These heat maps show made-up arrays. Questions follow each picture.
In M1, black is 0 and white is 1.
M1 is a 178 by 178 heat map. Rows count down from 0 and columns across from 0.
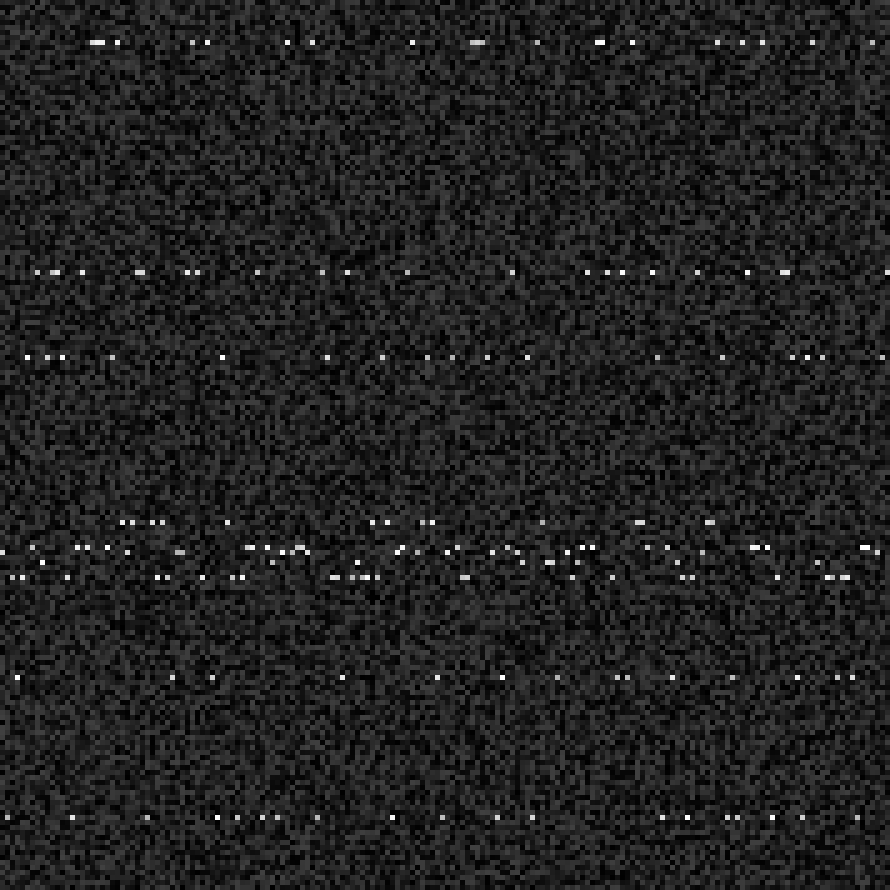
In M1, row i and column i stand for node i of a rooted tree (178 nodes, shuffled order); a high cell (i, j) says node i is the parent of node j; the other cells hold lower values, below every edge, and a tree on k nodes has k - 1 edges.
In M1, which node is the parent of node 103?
110
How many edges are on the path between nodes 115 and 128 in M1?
3
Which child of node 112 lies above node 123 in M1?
135
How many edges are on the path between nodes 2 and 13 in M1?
2
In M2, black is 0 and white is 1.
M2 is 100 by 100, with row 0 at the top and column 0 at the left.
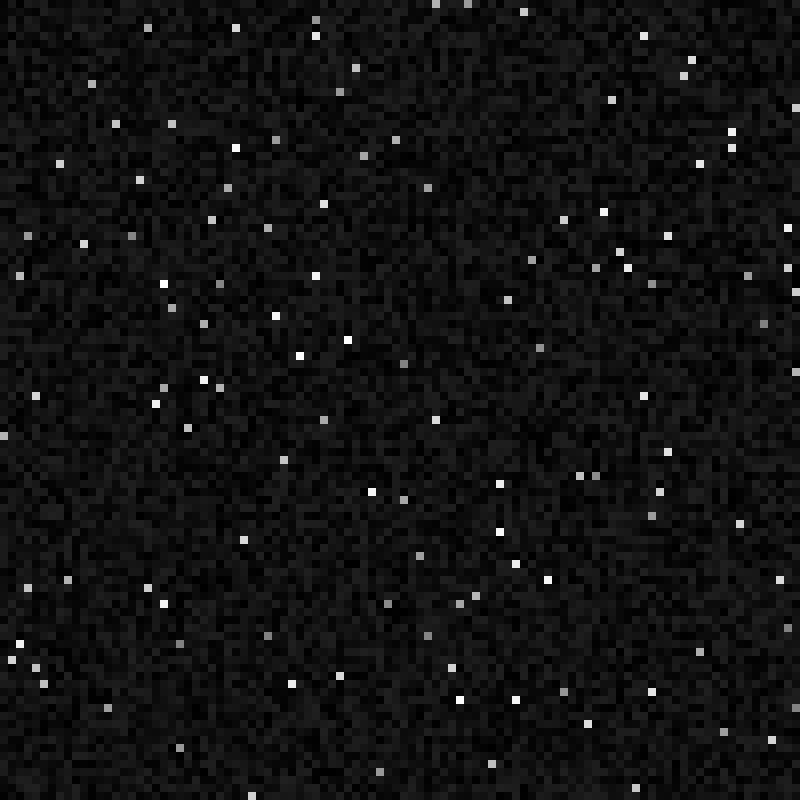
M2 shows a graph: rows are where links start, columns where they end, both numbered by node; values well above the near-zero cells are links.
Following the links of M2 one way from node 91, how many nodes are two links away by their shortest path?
1
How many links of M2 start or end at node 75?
4
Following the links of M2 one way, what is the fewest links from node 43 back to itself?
6
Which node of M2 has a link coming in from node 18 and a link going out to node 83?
node 29
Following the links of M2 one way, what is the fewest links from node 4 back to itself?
5
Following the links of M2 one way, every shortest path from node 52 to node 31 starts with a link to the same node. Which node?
node 40
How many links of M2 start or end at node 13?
2
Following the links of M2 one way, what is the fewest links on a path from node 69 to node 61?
4
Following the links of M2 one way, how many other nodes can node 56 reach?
10
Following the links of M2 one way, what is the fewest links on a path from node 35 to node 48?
4
